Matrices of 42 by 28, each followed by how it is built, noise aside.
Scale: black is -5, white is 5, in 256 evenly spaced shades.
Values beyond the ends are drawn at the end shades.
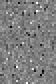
sparse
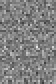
repeating columns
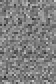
repeating columns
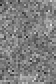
smooth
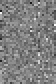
uneven columns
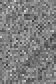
Hankel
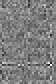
low rank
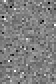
sparse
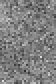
smooth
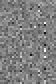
uneven columns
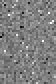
sparse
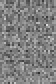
blocks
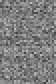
blocks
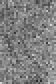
smooth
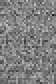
repeating columns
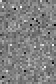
sparse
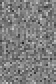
repeating columns
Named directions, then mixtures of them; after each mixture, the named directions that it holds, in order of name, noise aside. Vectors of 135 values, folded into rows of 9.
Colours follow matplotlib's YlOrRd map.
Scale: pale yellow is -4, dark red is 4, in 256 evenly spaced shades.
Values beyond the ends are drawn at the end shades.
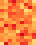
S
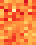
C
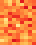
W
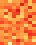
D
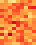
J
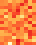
D.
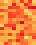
J, S, W.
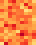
S.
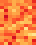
C, D, S.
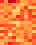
D, J.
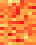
D, J, W.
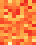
D.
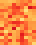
J, S.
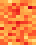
D, J, S.
